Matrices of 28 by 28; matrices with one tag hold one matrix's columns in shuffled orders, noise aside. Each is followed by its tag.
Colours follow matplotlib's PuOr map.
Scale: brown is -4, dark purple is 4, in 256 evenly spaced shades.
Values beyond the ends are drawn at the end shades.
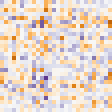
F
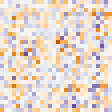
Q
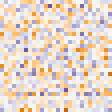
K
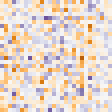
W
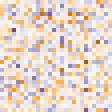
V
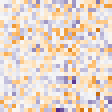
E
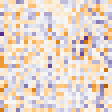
Q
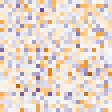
K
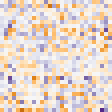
E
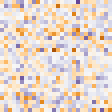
E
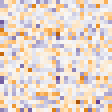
E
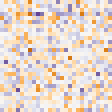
V
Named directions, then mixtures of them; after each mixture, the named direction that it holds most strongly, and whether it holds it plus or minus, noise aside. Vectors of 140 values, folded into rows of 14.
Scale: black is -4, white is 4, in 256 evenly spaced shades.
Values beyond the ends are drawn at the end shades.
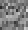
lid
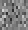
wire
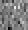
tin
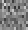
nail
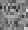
lid, plus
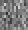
wire, plus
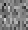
nail, minus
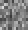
lid, minus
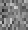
wire, minus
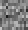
lid, minus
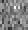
tin, plus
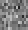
wire, minus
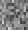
tin, minus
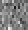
tin, minus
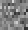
lid, minus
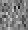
wire, minus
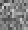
nail, plus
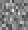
wire, minus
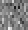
tin, minus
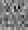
nail, plus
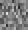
wire, minus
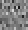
nail, plus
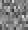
nail, minus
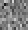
nail, minus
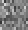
nail, plus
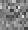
lid, minus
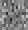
wire, plus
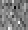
tin, minus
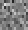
nail, plus
